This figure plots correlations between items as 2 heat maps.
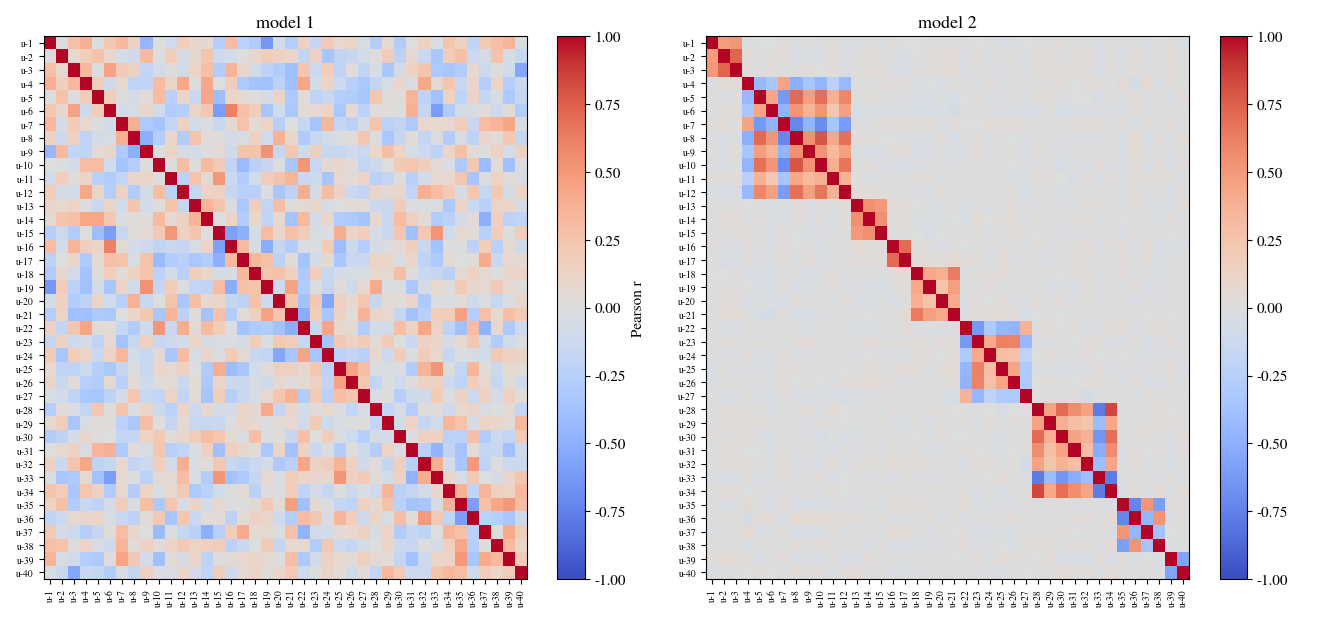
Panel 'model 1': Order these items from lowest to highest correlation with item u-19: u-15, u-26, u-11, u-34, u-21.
u-26, u-34, u-11, u-15, u-21
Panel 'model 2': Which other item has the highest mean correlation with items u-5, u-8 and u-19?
u-10
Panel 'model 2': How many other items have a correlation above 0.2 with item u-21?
3
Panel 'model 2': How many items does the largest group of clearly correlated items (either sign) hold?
9
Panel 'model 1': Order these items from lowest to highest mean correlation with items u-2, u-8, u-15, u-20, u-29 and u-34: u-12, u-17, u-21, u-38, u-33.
u-17, u-12, u-33, u-38, u-21
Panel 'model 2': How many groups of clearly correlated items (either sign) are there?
9
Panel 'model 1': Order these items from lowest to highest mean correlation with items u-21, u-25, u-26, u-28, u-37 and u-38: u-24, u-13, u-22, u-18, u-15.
u-22, u-24, u-13, u-18, u-15
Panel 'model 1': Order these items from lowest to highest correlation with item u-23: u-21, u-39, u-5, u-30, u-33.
u-5, u-39, u-30, u-33, u-21
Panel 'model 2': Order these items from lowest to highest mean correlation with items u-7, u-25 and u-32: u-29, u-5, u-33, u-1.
u-5, u-33, u-1, u-29
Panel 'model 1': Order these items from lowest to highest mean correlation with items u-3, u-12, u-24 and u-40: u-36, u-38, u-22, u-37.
u-37, u-36, u-38, u-22
